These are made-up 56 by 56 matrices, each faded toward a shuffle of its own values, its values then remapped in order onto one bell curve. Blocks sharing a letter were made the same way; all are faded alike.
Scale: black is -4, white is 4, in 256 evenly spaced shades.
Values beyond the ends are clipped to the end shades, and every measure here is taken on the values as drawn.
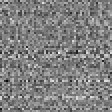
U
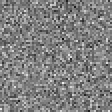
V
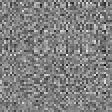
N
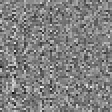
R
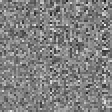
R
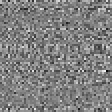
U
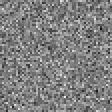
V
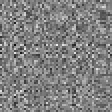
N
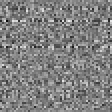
U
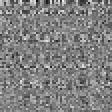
U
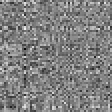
N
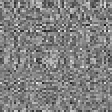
N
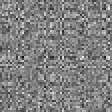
N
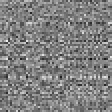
N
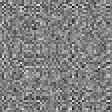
N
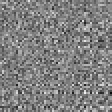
N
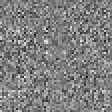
R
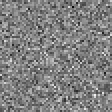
V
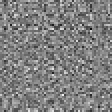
N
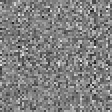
R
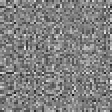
N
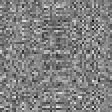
N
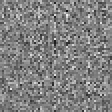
R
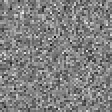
V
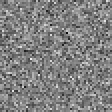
V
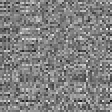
N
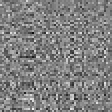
U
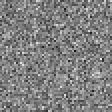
V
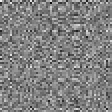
N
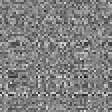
U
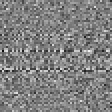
U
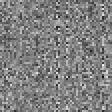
R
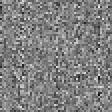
R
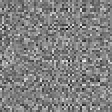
N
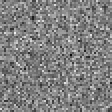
V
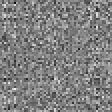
R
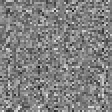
R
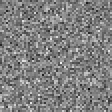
V
